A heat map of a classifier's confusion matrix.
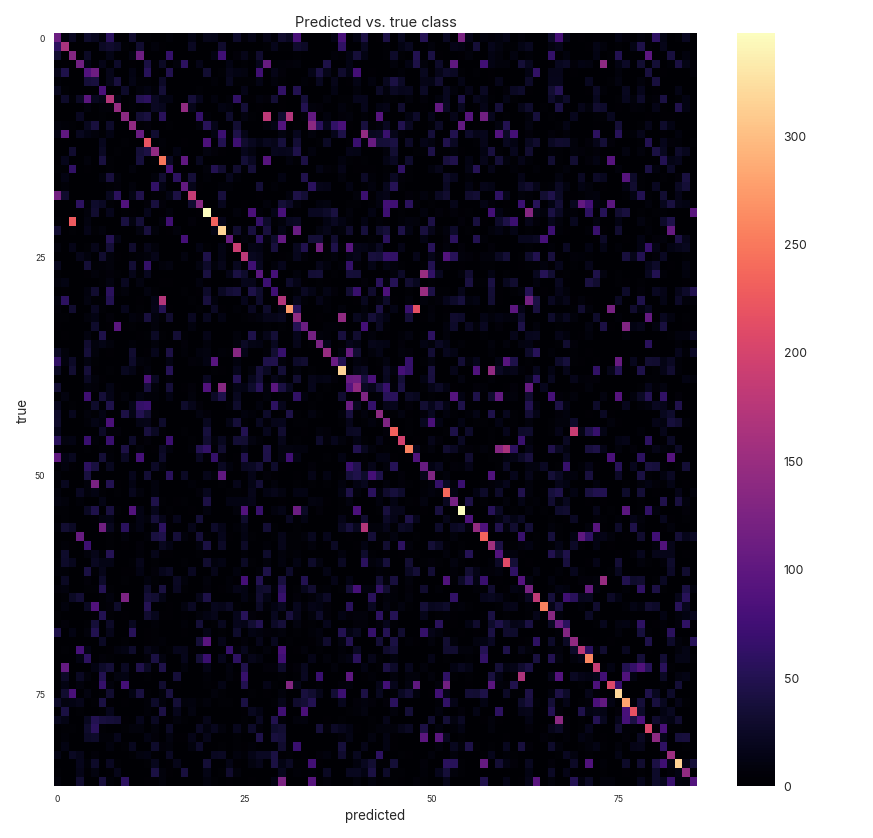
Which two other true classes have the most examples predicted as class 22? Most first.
40, 50
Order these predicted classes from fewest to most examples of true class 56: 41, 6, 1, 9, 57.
1, 9, 57, 6, 41
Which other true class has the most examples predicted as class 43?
9
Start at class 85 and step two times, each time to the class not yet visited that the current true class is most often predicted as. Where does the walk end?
14
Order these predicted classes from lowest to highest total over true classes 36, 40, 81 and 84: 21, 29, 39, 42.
21, 42, 29, 39
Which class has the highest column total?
30
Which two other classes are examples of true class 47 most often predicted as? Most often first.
60, 59
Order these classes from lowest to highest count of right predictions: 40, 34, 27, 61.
61, 27, 34, 40
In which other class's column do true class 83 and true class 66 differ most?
57
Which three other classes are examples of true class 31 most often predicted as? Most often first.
48, 74, 61
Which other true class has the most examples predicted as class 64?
85
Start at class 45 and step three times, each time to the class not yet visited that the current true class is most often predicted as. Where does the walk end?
63
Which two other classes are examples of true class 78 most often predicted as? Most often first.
67, 76
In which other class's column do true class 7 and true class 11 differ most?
41
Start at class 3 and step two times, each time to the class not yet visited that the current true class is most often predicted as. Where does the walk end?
62
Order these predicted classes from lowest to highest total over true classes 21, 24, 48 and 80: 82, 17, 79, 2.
17, 79, 82, 2
